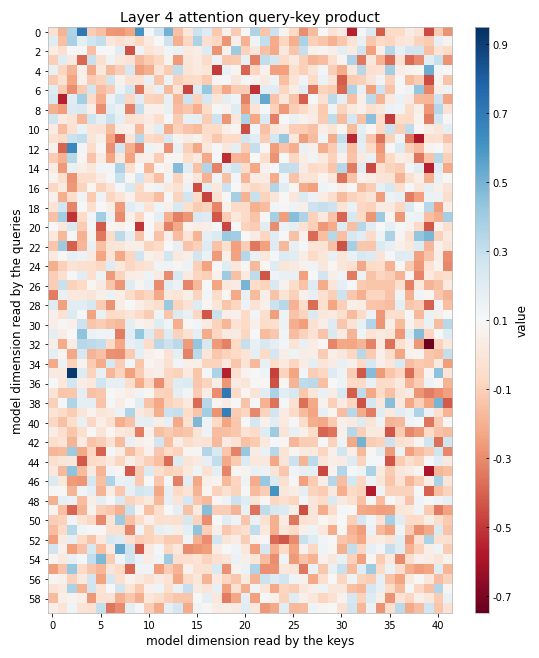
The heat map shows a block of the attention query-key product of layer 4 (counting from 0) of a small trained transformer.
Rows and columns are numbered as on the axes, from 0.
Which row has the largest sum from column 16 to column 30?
37
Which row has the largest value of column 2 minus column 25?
35
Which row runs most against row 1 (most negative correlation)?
16
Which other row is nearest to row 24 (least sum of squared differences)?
34
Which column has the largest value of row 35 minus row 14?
33
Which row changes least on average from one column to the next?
24
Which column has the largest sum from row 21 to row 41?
3
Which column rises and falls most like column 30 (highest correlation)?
2
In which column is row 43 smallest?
5
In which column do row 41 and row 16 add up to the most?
23
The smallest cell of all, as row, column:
32, 39
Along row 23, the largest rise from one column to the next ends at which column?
20
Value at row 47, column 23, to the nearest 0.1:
0.6
